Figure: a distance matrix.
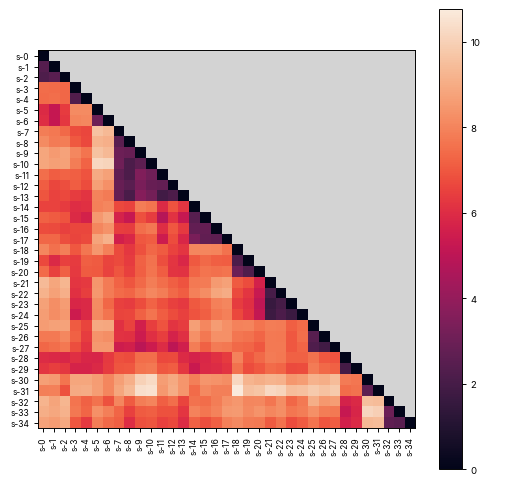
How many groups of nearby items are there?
11
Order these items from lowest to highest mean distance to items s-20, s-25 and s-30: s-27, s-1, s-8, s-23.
s-27, s-23, s-8, s-1
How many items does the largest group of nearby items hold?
7
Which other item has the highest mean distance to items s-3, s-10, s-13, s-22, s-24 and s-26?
s-31
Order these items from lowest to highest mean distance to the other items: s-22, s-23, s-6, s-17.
s-23, s-17, s-22, s-6
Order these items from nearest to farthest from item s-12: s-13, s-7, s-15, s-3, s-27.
s-13, s-7, s-27, s-15, s-3
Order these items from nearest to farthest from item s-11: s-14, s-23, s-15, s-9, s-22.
s-9, s-15, s-14, s-23, s-22
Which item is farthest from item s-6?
s-10
